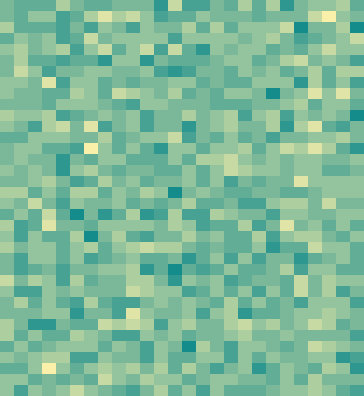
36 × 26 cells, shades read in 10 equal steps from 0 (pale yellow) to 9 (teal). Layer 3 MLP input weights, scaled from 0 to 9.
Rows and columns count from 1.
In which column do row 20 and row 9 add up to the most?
20
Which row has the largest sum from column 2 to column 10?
3
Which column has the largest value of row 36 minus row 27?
10
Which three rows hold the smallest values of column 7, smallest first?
14, 12, 4
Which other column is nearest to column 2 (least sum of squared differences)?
19
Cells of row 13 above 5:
7
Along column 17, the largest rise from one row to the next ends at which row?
17
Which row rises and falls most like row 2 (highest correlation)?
25
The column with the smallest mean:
23
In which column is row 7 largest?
13
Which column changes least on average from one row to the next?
16
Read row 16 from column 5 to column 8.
8 4 3 5
